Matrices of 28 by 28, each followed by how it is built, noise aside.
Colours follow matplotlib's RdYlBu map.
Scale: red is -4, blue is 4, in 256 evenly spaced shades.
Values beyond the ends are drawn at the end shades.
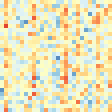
blocks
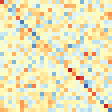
diagonal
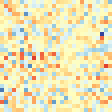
low rank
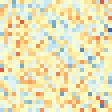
Toeplitz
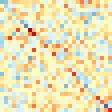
diagonal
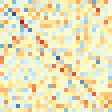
diagonal
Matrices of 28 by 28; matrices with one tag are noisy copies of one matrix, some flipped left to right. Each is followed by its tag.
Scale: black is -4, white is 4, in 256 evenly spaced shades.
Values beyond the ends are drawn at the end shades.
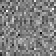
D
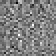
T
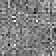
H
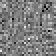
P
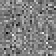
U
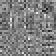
P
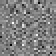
T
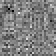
P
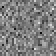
D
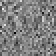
D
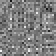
P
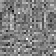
P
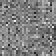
H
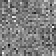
H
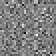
T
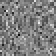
D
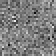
H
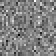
D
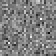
U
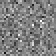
T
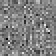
U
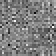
H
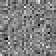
U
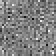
H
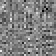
P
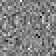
D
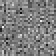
H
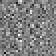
T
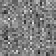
U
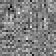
P
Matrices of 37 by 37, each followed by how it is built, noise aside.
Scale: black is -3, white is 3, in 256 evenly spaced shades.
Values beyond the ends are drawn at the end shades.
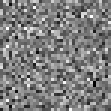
repeating rows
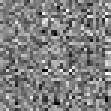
low rank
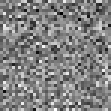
blocks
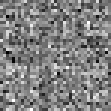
blocks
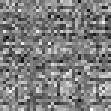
blocks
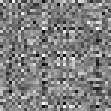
low rank
